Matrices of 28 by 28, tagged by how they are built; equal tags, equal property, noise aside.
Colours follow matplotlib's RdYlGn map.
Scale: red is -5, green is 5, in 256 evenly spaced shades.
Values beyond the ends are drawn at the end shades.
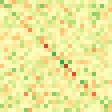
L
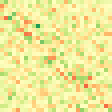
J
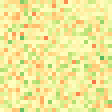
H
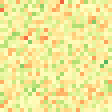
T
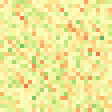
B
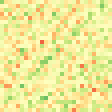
T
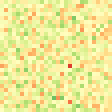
H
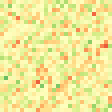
T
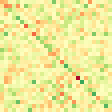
L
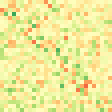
J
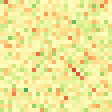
B
